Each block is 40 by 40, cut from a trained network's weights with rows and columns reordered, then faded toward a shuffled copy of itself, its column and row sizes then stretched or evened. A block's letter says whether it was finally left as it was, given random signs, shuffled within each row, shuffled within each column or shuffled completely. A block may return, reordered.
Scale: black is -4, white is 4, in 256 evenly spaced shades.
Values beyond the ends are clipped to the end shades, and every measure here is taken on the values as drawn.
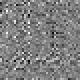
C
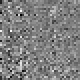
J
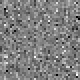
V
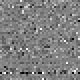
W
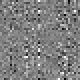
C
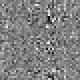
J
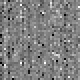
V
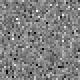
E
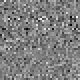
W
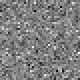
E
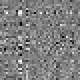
C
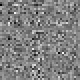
J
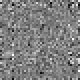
J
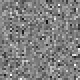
V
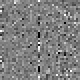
V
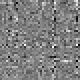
C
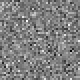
E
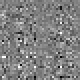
J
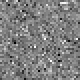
E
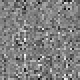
J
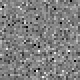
E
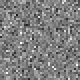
E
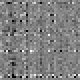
C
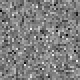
E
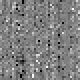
V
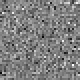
E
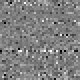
W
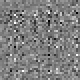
J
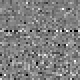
W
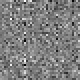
J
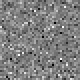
E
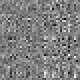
C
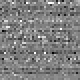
W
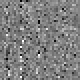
V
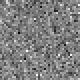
E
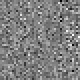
V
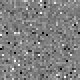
E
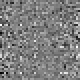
J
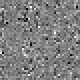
V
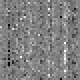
V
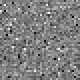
E
